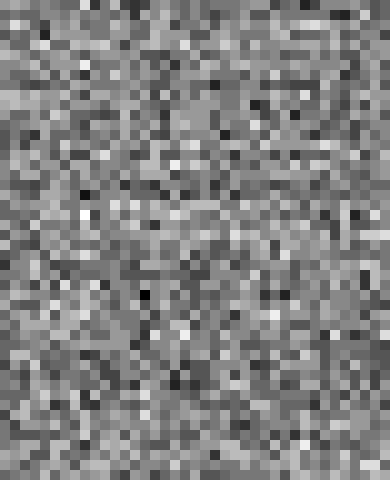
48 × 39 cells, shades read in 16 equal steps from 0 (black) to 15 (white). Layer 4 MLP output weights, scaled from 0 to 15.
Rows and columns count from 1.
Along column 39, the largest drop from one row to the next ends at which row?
35
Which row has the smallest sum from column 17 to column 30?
9
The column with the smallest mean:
22
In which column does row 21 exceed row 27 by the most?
14
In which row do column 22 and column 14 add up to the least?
2
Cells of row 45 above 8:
16
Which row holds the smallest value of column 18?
39
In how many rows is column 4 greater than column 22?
31
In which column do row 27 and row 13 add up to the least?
1
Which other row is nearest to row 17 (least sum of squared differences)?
42
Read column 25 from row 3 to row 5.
10 7 6
